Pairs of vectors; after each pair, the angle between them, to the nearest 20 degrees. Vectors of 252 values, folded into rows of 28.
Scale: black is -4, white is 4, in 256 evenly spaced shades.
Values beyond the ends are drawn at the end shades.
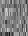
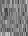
160 degrees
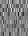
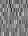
160 degrees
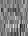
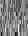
60 degrees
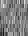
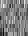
20 degrees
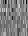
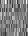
140 degrees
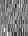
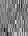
160 degrees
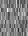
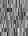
140 degrees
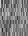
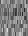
120 degrees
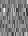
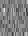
20 degrees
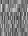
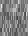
40 degrees
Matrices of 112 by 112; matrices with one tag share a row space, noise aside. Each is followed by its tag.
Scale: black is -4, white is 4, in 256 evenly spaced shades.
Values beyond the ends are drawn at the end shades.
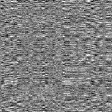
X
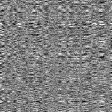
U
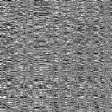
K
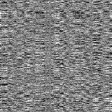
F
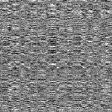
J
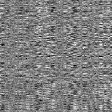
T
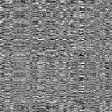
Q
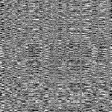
U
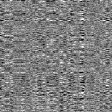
Q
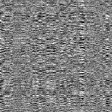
Q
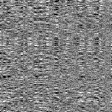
K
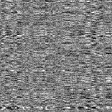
X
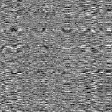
X
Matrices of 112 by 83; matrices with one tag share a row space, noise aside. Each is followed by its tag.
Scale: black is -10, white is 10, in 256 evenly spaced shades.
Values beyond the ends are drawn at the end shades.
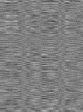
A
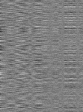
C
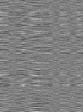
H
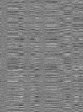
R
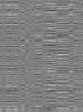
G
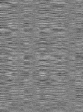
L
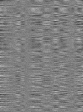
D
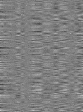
D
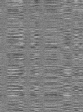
R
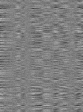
D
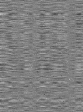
L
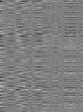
C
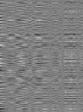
C
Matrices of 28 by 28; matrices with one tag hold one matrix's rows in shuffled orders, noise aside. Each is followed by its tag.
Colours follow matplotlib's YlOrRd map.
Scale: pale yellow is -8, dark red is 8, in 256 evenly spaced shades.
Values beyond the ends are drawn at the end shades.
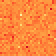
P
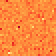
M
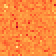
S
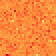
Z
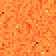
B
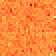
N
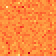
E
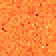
B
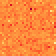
N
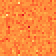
E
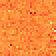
N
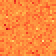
Z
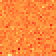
M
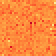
N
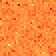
M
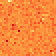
M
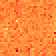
S
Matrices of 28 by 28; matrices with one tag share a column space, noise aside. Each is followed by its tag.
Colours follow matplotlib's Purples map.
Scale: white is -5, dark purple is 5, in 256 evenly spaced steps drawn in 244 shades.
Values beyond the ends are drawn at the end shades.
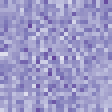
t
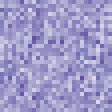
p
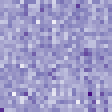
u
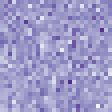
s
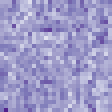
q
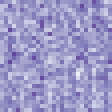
t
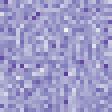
s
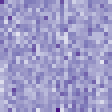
q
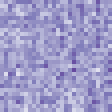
u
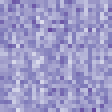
q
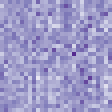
t
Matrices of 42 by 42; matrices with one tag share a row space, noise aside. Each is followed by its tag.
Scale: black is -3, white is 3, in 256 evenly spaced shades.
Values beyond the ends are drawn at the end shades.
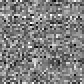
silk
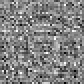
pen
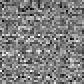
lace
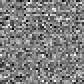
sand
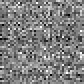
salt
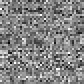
salt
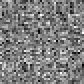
lace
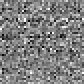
lace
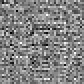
pen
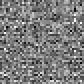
silk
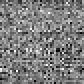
salt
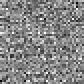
sand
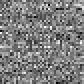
salt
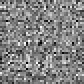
sand
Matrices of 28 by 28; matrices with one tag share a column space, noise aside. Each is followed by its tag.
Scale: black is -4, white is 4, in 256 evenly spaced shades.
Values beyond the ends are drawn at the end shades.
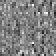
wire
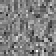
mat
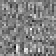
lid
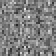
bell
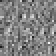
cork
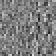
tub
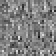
mat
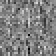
bell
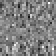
lid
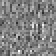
mat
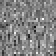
tub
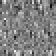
wire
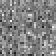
tub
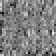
wire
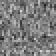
mat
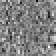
cork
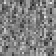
bell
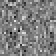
cork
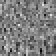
lid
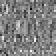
mat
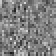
bell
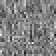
mat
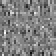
wire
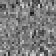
wire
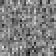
bell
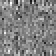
wire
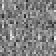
mat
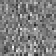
lid
